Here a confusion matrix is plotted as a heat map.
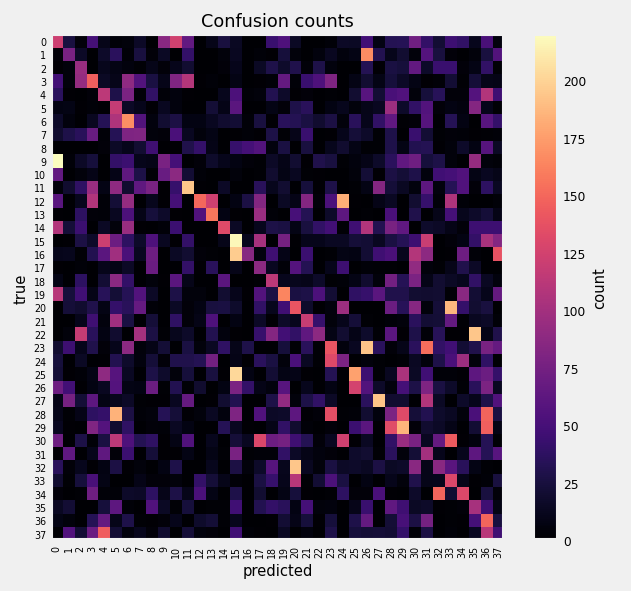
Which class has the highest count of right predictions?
15
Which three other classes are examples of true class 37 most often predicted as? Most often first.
4, 36, 3
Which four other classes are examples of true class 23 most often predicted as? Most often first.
26, 31, 6, 36
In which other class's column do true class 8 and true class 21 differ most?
5
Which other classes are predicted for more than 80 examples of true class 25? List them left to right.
4, 15, 29
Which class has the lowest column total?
16
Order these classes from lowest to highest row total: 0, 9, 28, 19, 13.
13, 9, 0, 19, 28
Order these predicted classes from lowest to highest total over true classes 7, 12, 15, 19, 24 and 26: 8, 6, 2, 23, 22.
22, 2, 8, 23, 6
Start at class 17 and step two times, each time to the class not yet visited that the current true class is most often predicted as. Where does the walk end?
33
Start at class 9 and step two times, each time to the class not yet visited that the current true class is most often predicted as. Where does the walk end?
10
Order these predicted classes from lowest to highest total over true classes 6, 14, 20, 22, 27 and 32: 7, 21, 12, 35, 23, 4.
12, 4, 23, 21, 7, 35
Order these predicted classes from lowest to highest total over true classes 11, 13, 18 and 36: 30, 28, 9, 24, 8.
9, 24, 8, 30, 28
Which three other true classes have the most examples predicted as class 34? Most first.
24, 19, 16
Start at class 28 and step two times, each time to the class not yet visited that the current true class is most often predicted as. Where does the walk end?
35
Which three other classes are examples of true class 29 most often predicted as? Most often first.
36, 28, 3
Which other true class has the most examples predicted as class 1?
27
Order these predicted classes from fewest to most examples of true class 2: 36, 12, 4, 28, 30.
12, 4, 28, 36, 30
